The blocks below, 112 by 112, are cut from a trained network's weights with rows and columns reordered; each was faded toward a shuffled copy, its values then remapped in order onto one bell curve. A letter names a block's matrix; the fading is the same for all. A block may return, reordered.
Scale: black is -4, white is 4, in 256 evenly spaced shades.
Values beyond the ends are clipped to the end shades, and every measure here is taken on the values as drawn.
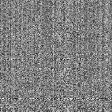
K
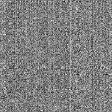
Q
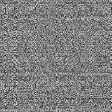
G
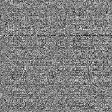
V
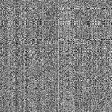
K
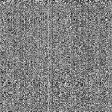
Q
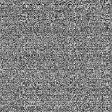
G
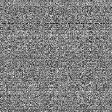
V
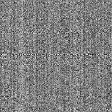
K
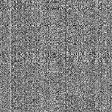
K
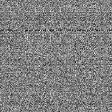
V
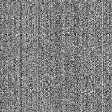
K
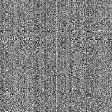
K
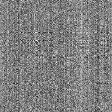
K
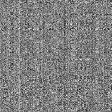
Q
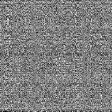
G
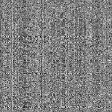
K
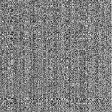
K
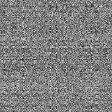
G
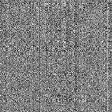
Q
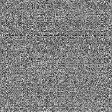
V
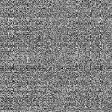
G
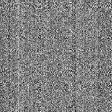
Q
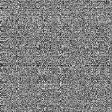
G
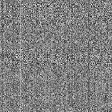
Q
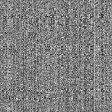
K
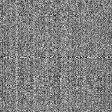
K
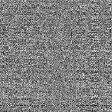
V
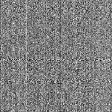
K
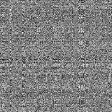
G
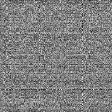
G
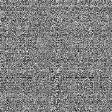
V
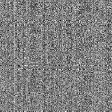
Q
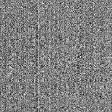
Q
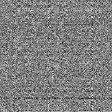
G
